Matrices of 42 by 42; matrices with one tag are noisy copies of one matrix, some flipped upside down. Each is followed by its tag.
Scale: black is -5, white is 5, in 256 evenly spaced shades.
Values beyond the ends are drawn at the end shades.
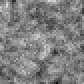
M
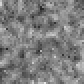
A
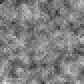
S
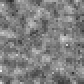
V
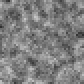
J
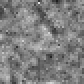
M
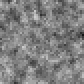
J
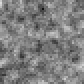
A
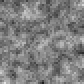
S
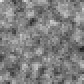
J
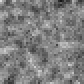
V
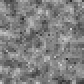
V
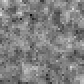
S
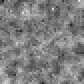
S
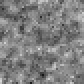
A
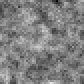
M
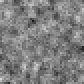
J
